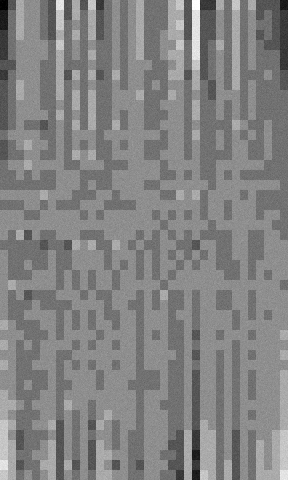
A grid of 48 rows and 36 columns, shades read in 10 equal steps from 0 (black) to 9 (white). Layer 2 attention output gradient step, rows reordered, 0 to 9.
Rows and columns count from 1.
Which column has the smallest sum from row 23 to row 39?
25
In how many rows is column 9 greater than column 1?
17
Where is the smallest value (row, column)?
1, 1
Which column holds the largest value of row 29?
2
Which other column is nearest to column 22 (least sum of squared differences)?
18
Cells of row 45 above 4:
21
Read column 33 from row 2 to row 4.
3 4 3
